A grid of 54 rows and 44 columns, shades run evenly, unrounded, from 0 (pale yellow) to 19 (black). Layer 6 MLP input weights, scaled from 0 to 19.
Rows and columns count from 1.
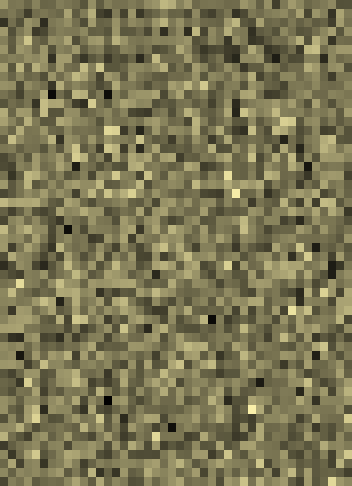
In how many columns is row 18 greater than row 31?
16
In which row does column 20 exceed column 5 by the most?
51
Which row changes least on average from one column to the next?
1
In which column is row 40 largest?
3
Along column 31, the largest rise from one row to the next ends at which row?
14
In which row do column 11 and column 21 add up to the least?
8
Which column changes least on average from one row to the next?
34
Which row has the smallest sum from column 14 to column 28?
52
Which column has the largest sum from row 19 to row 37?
27
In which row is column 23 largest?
18
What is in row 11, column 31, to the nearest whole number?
6
